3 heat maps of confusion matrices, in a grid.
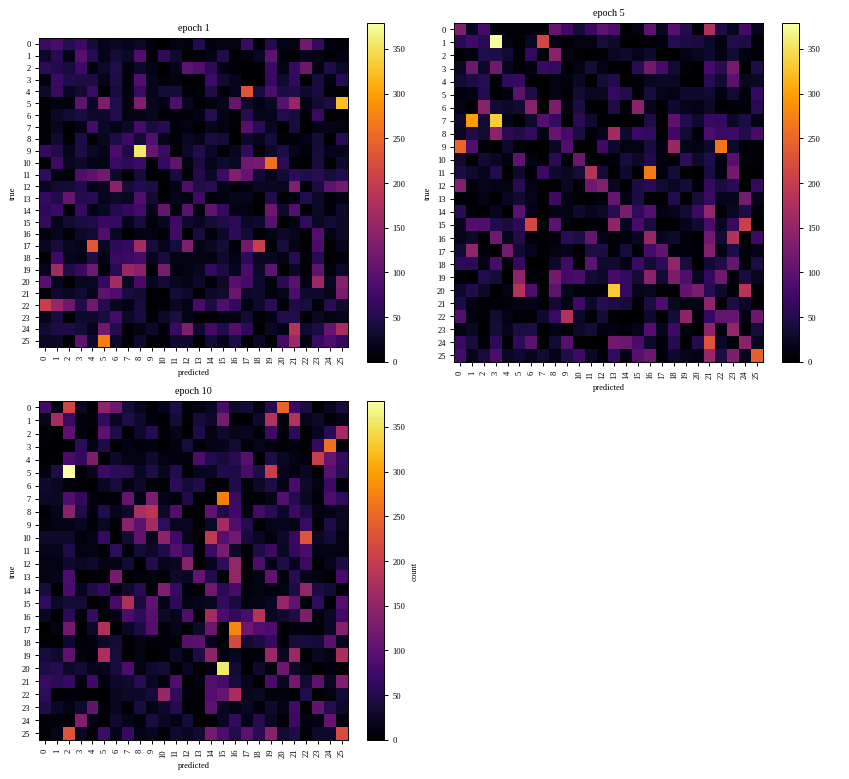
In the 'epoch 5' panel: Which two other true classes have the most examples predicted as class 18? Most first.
9, 19
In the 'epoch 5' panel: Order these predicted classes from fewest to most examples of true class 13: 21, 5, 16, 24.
16, 5, 21, 24
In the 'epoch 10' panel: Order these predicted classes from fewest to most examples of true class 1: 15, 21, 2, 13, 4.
4, 13, 2, 15, 21
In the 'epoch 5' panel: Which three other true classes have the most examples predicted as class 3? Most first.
1, 7, 8
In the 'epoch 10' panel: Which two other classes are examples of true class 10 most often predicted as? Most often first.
22, 14
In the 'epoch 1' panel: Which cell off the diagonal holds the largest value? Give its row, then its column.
9, 8
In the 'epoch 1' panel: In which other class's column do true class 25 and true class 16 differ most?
5
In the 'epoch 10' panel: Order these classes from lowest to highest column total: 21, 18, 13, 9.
13, 18, 9, 21
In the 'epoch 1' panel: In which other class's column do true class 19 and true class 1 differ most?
7
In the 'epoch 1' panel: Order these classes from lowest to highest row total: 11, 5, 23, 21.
23, 21, 11, 5
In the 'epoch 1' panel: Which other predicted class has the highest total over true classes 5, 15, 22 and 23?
25
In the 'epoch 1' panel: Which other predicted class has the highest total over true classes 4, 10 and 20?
17
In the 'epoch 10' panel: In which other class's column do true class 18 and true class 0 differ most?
20
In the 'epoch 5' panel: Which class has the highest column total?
21
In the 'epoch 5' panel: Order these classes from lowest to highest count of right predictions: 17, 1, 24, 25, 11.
1, 17, 24, 11, 25
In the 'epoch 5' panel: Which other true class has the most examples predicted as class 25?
22
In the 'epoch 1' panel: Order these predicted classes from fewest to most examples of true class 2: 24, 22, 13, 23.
23, 24, 13, 22
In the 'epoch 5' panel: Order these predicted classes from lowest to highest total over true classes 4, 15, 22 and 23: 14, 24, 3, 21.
14, 3, 24, 21
